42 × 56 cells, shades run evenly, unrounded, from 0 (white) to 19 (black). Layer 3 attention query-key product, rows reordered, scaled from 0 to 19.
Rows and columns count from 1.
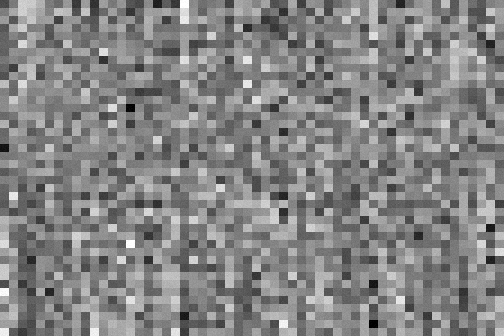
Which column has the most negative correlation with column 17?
32
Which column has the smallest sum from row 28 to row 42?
1
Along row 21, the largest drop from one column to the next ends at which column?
42
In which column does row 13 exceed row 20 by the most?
37
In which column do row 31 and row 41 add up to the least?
15
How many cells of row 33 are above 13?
6
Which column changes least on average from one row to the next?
40
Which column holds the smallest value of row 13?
29
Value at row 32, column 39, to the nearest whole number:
13
